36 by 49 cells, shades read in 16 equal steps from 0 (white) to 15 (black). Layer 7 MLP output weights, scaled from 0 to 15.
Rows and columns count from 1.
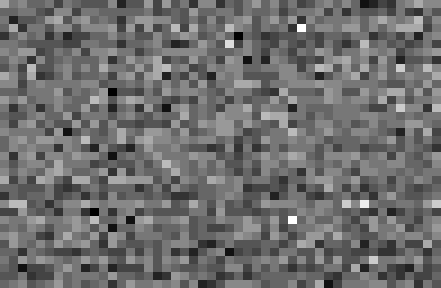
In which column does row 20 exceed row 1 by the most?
13
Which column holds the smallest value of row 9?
45
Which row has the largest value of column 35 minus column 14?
17
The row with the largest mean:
32
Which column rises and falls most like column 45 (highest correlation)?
49
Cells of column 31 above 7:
26
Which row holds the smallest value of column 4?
9
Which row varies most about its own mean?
4
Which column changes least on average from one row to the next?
35
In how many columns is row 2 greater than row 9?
31
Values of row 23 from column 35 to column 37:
7 6 6
